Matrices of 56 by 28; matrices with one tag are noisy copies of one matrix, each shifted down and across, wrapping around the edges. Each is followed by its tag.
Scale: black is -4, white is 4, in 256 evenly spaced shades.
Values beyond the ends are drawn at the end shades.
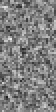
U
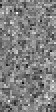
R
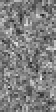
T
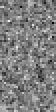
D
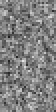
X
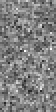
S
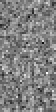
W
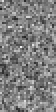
D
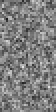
U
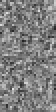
W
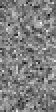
D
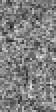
T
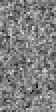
W
